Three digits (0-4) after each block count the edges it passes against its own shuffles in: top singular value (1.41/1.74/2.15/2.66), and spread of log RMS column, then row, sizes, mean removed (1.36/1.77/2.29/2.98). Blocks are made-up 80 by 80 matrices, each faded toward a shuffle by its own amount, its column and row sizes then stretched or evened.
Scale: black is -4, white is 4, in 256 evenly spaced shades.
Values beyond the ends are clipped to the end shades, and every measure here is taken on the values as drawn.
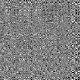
3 3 3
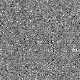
1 1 1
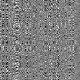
3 4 0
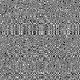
4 0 3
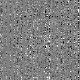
1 4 1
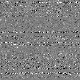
1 1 4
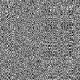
3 3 0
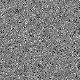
0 2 0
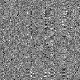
3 2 0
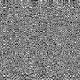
3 0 3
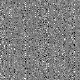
1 4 0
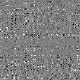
1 3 4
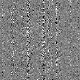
2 4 0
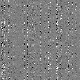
1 4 1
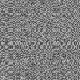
4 0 1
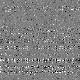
3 0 4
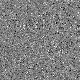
0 0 0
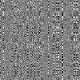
4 4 1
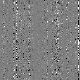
3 4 0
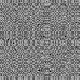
4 0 1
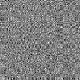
4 0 2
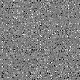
2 1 1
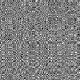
4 1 2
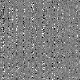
2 4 1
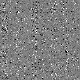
1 3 1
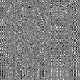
4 3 1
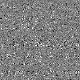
1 2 3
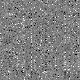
2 2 0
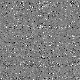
0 1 3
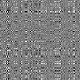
4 4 4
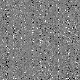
0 3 1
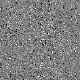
0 2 1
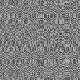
4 1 2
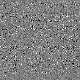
0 2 3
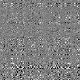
3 3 4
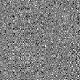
3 2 0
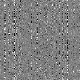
3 4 0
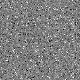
1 0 1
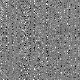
2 4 0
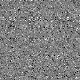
2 1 2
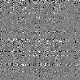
2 3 4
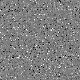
0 0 1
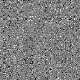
2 2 1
